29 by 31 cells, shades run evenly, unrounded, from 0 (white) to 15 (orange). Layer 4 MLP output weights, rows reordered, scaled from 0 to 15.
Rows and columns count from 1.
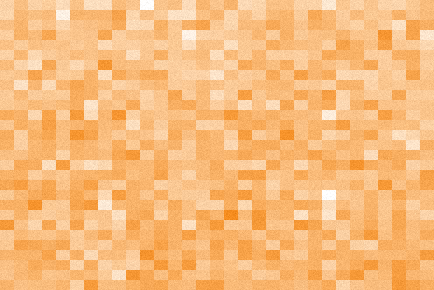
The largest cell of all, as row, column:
22, 17
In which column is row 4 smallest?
14
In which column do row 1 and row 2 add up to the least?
5
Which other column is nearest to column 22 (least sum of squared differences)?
1
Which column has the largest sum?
21
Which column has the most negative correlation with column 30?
6
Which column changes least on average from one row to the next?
13
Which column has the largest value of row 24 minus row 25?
27
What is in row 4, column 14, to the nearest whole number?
2
